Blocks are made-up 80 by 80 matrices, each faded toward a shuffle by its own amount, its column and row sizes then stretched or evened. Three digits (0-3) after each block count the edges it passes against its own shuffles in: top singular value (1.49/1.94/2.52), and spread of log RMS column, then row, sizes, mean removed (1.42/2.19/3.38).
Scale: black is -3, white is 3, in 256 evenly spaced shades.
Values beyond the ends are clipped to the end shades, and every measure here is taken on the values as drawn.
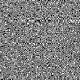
2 0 1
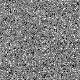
1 1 0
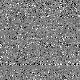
1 0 2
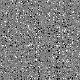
1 2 1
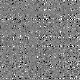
0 2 2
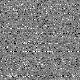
1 0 2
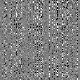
2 3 1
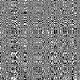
3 3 2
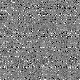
2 0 2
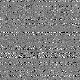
1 0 3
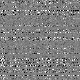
1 1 3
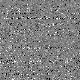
0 0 2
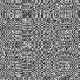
3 1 0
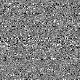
0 0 2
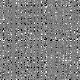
1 3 2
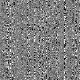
1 3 0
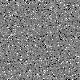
0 0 1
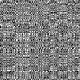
3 0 2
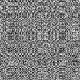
3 1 2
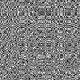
3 0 1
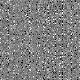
2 2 0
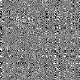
2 2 2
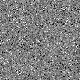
1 0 0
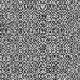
3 2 0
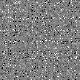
0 2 2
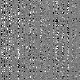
1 3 1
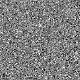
0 1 1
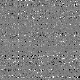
0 1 2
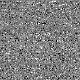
0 1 2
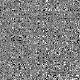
0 2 2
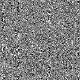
0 2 0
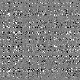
2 2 3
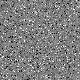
0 0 1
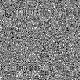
2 0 0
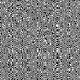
3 2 0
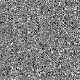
1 1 1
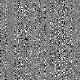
0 3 1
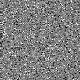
2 0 0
